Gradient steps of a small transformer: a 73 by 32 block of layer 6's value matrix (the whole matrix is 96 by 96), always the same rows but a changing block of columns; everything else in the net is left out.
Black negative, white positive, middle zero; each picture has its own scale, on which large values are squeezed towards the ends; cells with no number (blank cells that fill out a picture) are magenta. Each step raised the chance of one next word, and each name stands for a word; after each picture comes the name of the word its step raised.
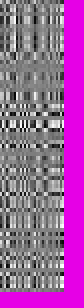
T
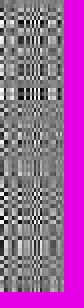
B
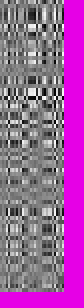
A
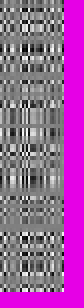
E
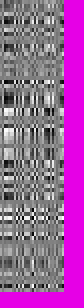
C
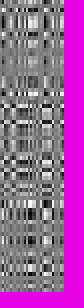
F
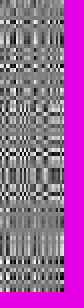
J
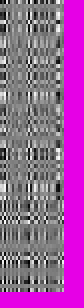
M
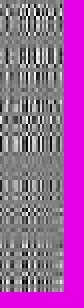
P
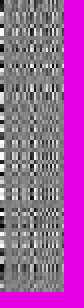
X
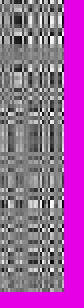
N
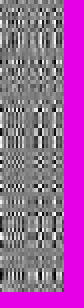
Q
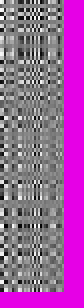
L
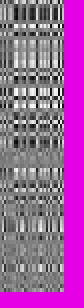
A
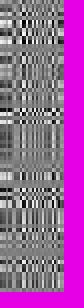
N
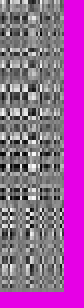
X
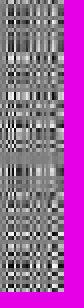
T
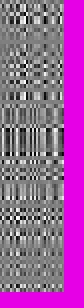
C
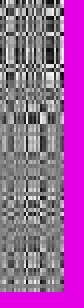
P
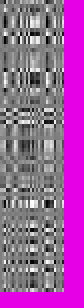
N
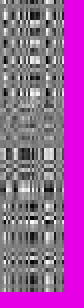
M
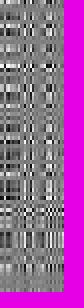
X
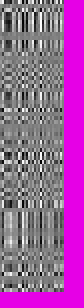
F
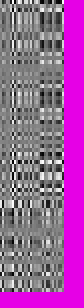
F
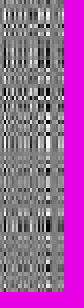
A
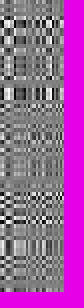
B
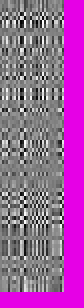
B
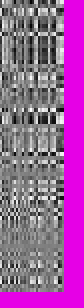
P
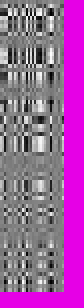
P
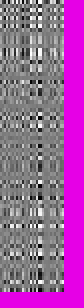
L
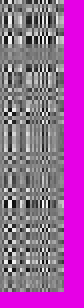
N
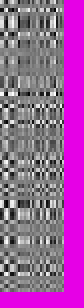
F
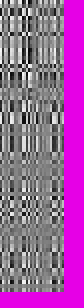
P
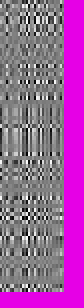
C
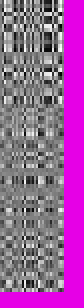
E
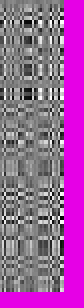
B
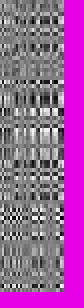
C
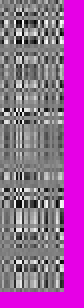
N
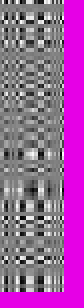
M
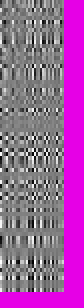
J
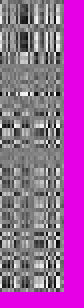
T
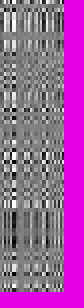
F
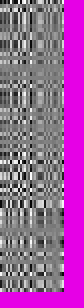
F
